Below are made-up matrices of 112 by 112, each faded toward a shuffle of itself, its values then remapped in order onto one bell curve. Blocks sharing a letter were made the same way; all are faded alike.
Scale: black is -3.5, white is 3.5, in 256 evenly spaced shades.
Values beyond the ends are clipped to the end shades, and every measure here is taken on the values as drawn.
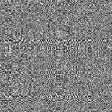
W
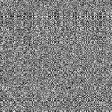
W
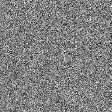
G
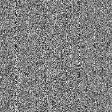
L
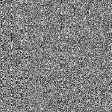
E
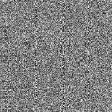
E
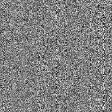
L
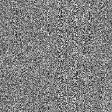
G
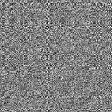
W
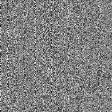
L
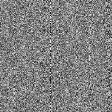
E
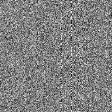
G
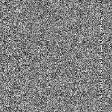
E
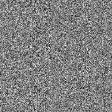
G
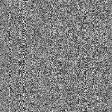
E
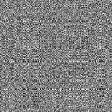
W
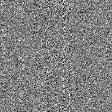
G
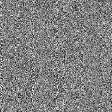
E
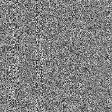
G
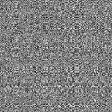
W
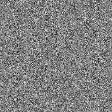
G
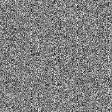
L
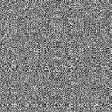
W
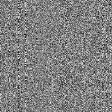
E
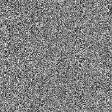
G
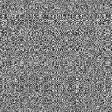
W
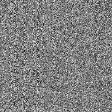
G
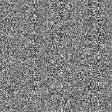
E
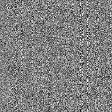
L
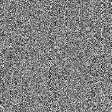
L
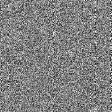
E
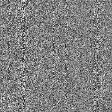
L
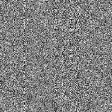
E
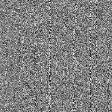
L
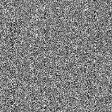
G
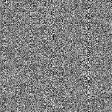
E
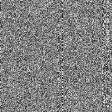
E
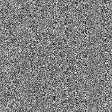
G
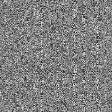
E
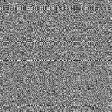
W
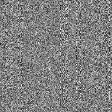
E
